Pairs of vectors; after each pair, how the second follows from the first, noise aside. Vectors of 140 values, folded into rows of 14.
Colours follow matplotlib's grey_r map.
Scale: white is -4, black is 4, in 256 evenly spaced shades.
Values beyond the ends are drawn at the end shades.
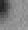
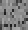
shuffled.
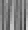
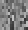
sign-scrambled.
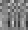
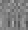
shrunk.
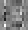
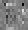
reversed, negated, partly zeroed.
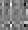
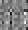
wrapped around, negated.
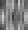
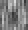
wrapped around.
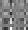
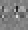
reversed, negated, partly zeroed.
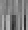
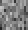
shuffled.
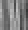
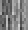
wrapped around, negated.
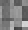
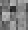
wrapped around, negated.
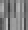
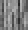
reversed.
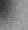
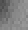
shrunk.
